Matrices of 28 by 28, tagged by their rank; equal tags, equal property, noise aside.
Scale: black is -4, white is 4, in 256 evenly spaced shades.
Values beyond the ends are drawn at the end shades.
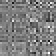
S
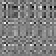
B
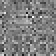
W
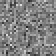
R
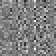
W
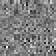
R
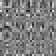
S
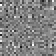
R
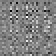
S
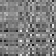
B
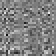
S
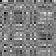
B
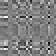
B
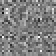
W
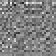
W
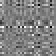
B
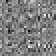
W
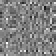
R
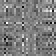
S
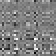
B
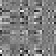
B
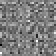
W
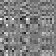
B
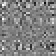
W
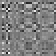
B
